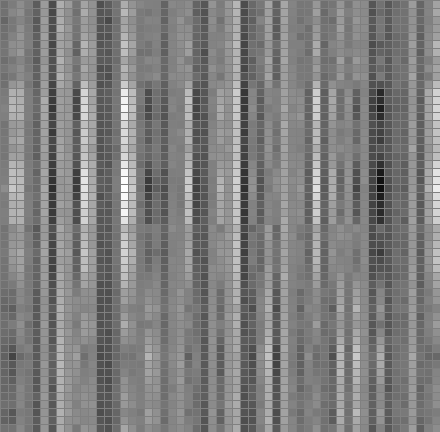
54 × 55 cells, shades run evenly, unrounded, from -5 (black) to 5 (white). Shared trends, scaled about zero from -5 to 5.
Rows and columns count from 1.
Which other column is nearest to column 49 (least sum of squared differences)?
26
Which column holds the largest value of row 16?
16
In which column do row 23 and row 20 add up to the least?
48
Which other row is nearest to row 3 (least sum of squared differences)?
8
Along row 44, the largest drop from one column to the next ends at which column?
35
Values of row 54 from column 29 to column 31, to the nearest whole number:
1 2 -2
